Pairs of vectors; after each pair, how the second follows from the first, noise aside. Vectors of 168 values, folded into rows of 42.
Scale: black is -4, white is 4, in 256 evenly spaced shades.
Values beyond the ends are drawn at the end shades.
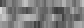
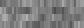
shrunk.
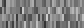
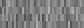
shrunk.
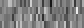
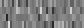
reversed, negated, partly zeroed.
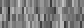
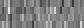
negated, partly zeroed.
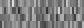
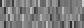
reversed, negated, partly zeroed.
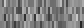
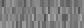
reversed, shrunk.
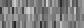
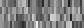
reversed.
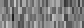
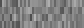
reversed, shrunk.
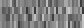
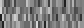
reversed.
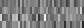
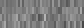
shrunk.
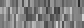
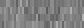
shrunk.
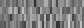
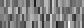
copied.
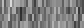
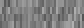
reversed, shrunk.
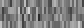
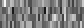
reversed.
